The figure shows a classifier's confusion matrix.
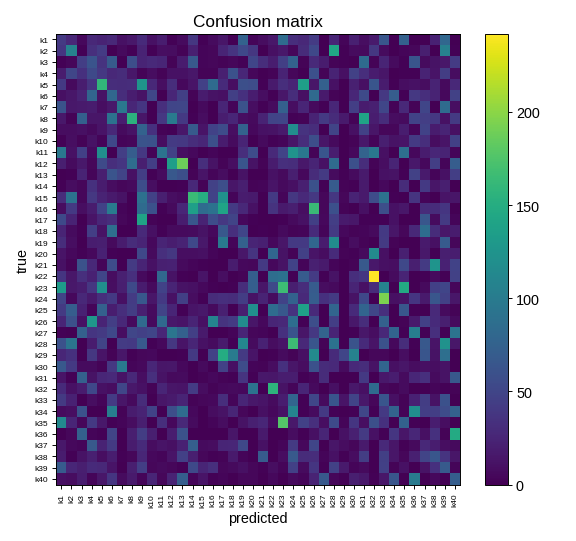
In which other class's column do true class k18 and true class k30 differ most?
k7
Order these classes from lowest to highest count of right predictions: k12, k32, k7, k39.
k39, k32, k7, k12
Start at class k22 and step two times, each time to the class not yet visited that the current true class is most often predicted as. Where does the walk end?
k20
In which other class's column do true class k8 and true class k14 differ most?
k31
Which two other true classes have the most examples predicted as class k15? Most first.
k16, k5
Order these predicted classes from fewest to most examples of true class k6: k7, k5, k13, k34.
k5, k7, k13, k34
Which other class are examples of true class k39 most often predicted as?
k1
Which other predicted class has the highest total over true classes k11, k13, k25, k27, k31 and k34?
k24
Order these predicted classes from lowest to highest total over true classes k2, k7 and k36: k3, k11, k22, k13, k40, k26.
k22, k11, k26, k3, k13, k40
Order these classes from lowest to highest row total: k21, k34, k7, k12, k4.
k4, k21, k7, k34, k12
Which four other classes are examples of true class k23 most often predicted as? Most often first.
k35, k1, k5, k33
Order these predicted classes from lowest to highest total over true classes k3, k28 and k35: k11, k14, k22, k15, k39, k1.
k15, k22, k11, k14, k39, k1
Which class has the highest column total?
k26
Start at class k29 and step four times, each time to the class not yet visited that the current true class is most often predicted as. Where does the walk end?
k33
